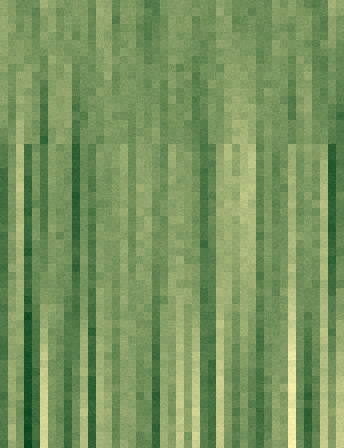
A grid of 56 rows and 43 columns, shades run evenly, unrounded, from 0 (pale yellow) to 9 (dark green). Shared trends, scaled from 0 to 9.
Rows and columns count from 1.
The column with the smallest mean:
37
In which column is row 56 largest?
4
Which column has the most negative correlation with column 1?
41
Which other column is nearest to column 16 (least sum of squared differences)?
22
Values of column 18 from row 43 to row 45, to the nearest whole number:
5 5 5
